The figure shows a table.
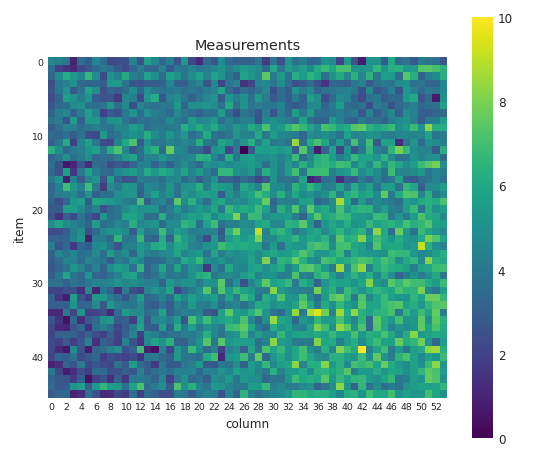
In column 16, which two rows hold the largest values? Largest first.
12, 38
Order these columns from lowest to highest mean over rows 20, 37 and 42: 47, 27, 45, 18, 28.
18, 47, 27, 28, 45
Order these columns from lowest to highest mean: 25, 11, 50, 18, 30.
11, 18, 25, 30, 50
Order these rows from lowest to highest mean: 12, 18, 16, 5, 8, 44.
16, 5, 8, 12, 44, 18
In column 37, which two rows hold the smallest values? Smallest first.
3, 5
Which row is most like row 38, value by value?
31
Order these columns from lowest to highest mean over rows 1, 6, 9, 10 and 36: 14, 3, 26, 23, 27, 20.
3, 14, 23, 20, 27, 26
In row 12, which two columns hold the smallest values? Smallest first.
26, 36
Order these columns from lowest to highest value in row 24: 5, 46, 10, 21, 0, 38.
5, 21, 0, 10, 38, 46
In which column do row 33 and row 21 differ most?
34
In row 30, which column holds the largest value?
43
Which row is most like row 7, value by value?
4
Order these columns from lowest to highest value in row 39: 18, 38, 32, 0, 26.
0, 26, 18, 38, 32
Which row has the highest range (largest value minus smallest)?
39
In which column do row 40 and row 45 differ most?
28
